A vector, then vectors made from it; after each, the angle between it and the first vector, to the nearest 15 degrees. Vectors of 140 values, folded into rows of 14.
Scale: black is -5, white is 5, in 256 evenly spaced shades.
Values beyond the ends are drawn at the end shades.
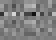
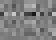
15 degrees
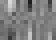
105 degrees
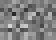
120 degrees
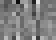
75 degrees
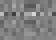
165 degrees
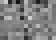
90 degrees
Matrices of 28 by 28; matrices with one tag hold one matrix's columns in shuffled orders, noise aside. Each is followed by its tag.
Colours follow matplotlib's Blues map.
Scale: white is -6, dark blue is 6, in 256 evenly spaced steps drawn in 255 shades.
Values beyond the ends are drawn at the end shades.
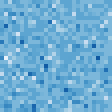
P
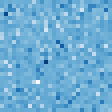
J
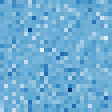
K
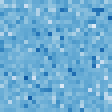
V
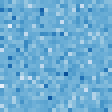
V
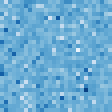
K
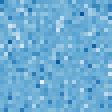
J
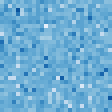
V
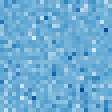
K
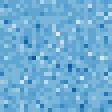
P
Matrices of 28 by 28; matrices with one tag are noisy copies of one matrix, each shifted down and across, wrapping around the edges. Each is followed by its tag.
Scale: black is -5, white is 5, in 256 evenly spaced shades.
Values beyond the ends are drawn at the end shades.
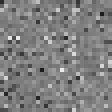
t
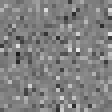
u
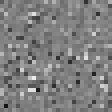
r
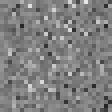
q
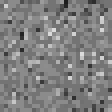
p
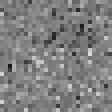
p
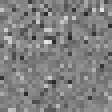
r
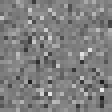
u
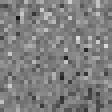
p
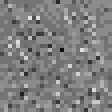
t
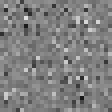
u
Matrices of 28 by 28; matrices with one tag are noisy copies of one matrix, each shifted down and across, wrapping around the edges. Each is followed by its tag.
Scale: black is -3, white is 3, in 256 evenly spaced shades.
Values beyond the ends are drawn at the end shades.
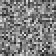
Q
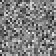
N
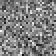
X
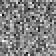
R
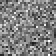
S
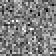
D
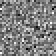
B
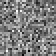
Q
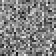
R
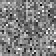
N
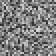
S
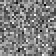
R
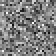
X
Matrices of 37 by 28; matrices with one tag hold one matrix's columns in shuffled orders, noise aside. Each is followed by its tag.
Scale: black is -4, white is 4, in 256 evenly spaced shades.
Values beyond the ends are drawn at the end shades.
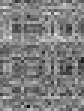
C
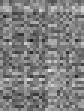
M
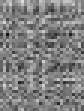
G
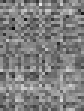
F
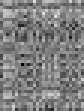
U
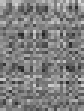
G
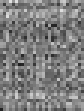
U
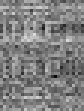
C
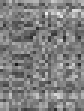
U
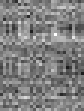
C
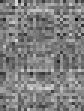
F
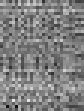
F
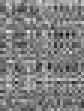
G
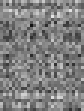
U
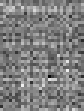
M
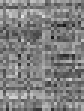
U
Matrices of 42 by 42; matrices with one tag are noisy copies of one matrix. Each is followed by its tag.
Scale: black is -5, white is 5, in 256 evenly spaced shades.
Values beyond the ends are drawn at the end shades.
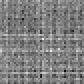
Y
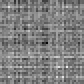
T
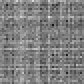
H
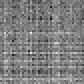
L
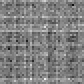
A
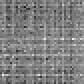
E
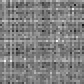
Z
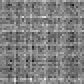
A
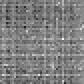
E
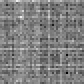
H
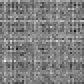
Z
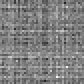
T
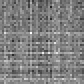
L
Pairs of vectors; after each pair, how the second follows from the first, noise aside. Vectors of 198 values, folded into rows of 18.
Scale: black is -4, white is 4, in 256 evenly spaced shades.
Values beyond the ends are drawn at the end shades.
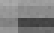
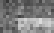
negated.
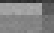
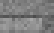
wrapped around, shrunk.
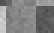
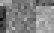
negated.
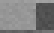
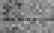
wrapped around, partly zeroed.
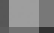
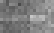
wrapped around, negated, shrunk.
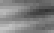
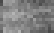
wrapped around, shrunk.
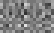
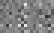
partly zeroed.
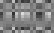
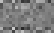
partly zeroed.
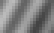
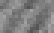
wrapped around, shrunk.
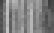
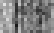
wrapped around, negated.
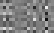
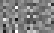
wrapped around, negated.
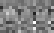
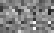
copied.
